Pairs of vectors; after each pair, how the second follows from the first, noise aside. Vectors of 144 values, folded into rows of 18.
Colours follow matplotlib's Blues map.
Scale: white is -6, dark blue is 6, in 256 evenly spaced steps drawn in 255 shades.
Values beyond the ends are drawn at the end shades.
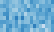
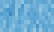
wrapped around, negated, shrunk.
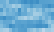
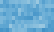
negated, shrunk.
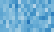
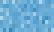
wrapped around, partly zeroed.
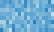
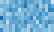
reversed, negated.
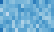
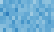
negated, shrunk.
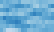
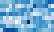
negated, scaled up.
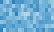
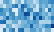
negated, scaled up.
